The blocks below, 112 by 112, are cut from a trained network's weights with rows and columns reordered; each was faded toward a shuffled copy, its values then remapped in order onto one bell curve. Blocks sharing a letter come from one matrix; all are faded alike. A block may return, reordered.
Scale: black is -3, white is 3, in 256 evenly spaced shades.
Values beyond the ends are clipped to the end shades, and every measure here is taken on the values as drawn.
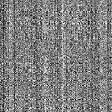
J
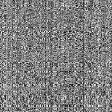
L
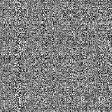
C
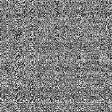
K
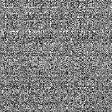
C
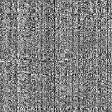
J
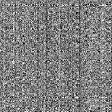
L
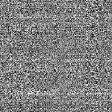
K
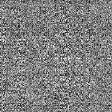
C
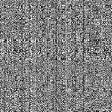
L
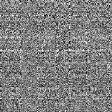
K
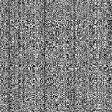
L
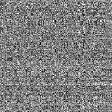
K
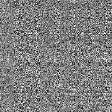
C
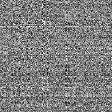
K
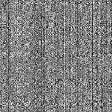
J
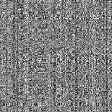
L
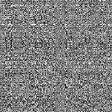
C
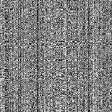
J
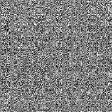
C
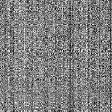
J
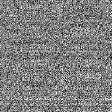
K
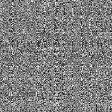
C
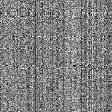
J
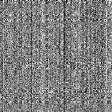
J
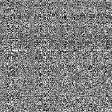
C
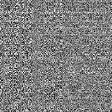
K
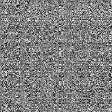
C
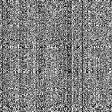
J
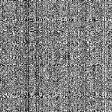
J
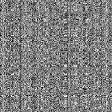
L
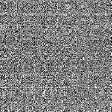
K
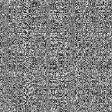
C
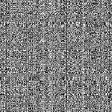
L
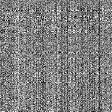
J
